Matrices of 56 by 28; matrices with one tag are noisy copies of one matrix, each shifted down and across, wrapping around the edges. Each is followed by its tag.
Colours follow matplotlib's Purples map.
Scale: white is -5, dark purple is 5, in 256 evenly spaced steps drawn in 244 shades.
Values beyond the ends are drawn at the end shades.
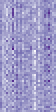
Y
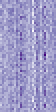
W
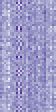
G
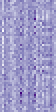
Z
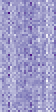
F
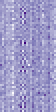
G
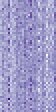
F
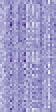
Z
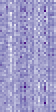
Y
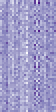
G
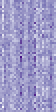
Z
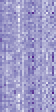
Y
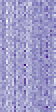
F
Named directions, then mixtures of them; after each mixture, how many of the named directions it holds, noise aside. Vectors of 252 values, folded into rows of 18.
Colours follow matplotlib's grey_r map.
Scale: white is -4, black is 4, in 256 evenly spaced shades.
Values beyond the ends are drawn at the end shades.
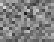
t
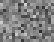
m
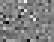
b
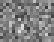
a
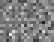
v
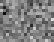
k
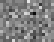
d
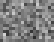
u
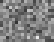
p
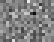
one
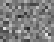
three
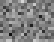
three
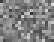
two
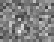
one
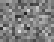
two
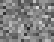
two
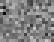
one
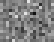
two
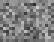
three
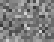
four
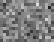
one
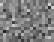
three
